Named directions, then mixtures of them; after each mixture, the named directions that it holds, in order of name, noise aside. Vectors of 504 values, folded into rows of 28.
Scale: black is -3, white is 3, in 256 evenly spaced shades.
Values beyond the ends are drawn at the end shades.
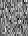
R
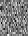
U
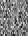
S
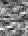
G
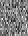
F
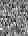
F, G, U.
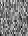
F, R, S.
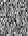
F, S, U.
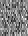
F.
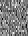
F, U.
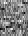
G, R.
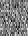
F.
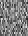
F, R, S.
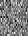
R, S, U.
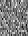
F, S, U.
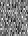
F.
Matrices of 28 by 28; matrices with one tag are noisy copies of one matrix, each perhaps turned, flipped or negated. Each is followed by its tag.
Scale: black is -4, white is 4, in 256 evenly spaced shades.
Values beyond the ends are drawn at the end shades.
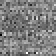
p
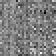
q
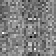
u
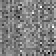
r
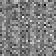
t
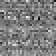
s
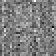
p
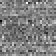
p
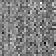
q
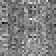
u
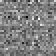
s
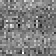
u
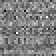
t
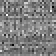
r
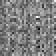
s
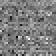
s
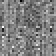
p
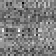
u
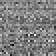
q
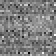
p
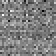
q
